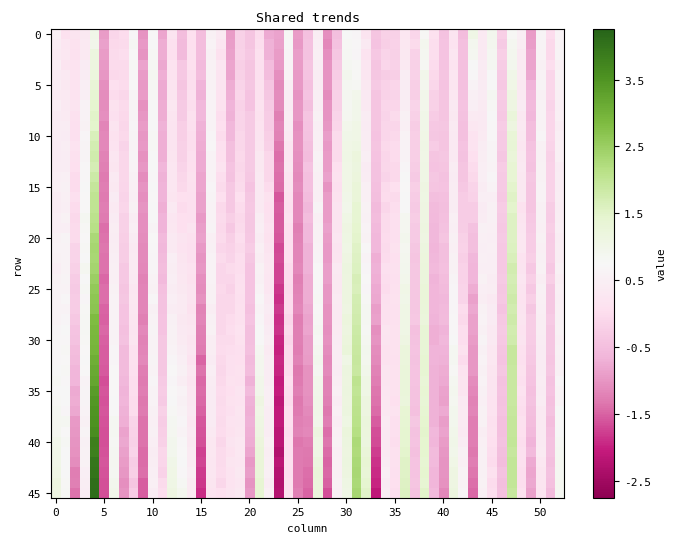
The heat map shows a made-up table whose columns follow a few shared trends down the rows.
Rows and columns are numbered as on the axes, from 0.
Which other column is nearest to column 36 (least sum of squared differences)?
32
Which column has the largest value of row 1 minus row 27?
43
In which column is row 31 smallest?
23
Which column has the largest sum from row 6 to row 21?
4
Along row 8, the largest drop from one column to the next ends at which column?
5
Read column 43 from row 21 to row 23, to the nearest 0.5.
-0.5 -0.5 -0.5
